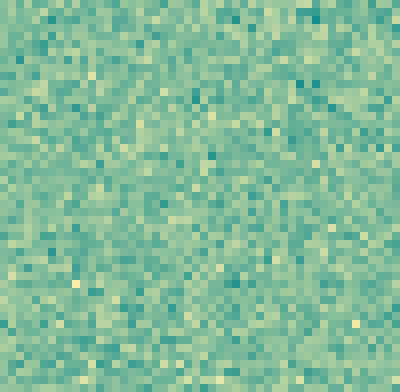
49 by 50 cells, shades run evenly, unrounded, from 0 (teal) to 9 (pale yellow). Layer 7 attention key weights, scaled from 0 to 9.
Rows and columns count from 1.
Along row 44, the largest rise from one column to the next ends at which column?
16
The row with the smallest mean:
47
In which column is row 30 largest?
46
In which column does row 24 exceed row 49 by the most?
13
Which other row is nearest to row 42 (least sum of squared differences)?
23
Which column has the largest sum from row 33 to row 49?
25
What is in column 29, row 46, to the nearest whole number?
6
